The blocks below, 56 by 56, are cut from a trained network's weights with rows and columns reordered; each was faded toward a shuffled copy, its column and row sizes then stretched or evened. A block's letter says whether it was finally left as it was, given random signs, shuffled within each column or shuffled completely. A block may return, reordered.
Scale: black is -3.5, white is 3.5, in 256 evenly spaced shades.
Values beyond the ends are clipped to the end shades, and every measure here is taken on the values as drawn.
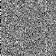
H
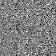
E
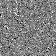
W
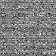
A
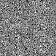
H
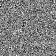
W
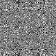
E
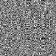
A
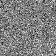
W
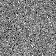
W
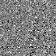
E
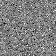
W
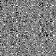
A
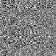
A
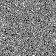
W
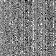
H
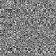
A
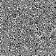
E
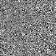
E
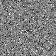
W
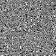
E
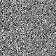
H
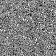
W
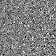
H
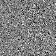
H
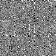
E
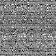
A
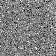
W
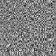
A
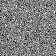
W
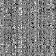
A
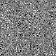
E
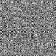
A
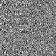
A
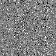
H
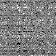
A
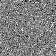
W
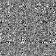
E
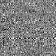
A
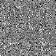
E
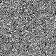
W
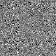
E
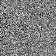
E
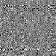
A
